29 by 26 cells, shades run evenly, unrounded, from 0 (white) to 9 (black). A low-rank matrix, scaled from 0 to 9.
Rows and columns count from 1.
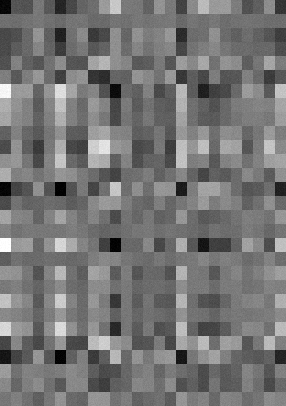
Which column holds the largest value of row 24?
11
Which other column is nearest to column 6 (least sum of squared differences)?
17
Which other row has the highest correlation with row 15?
19
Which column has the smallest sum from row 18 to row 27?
6
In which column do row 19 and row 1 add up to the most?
1
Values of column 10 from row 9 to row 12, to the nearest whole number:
5 3 1 3
